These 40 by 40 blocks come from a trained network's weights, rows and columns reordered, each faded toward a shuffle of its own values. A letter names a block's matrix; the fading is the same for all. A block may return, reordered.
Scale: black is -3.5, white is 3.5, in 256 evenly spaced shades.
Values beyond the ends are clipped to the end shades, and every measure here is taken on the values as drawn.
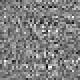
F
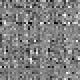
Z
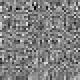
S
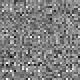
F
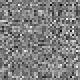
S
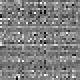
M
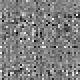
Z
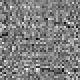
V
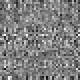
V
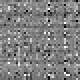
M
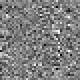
F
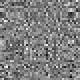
S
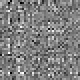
F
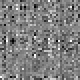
Z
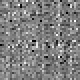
Z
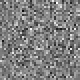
S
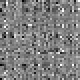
Z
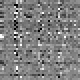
M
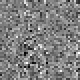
F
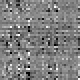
M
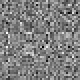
V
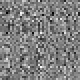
V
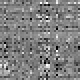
M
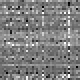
M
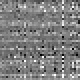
M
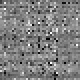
M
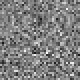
S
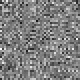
S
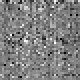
Z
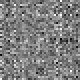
F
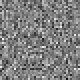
S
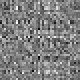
V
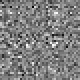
F
